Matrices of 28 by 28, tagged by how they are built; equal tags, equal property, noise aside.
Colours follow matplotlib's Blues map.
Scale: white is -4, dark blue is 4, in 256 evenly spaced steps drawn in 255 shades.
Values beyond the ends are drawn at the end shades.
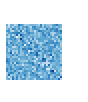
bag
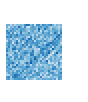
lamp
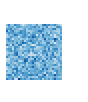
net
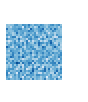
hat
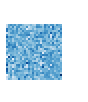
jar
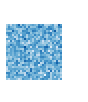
hat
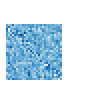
bag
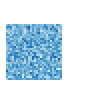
hat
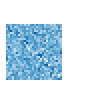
bag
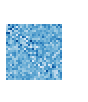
bag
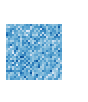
lamp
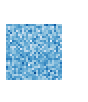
hat
